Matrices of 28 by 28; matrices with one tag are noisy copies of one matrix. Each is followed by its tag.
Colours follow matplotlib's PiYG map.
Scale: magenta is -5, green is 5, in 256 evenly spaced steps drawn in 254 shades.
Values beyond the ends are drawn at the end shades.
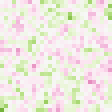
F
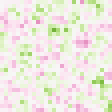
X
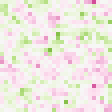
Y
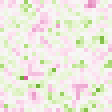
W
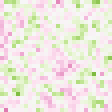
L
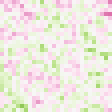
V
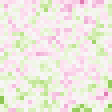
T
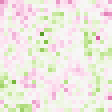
V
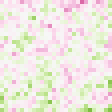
T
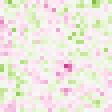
L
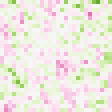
L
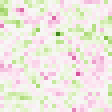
Y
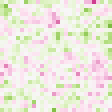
Y
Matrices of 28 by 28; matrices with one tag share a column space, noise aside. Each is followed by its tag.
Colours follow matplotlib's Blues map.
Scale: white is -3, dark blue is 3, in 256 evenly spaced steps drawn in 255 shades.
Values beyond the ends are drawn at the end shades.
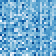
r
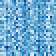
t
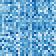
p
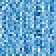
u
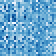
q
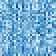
u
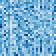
u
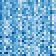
t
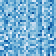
p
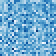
r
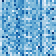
t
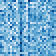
q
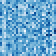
u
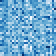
t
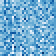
t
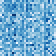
r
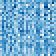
u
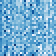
t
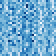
u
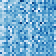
q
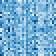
r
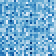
r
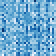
r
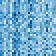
r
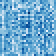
u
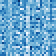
t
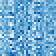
p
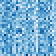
u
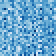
t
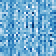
u
